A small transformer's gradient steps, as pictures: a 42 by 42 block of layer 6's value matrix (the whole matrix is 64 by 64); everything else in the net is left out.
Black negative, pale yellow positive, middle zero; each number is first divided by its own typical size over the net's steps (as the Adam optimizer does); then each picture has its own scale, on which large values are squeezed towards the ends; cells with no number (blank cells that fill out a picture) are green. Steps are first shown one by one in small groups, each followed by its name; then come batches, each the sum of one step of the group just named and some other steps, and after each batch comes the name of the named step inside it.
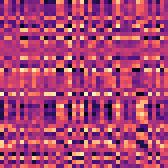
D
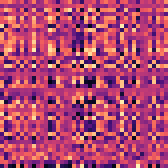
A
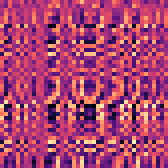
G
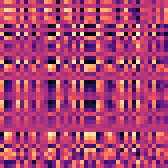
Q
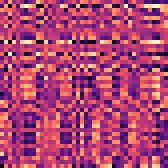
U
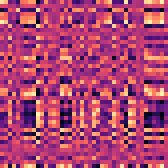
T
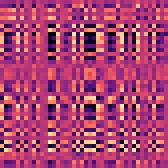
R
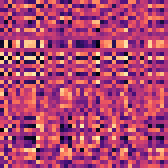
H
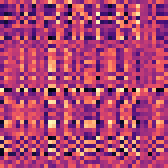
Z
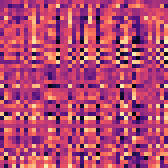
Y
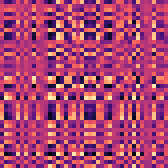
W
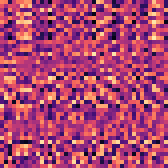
W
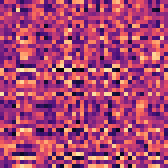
D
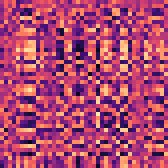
A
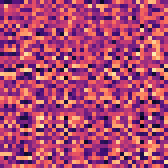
Y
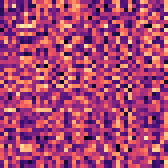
A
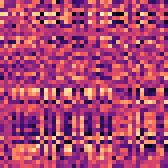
H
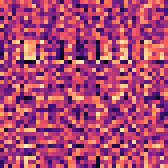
G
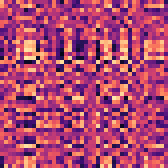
U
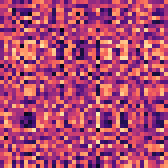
H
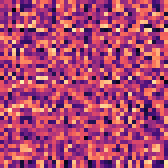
A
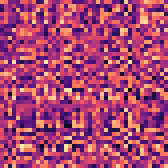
T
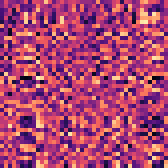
H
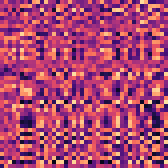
U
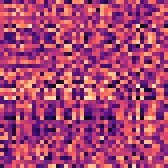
W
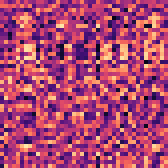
W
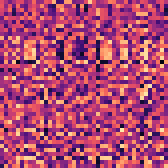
Z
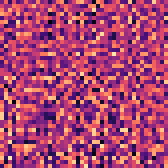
W
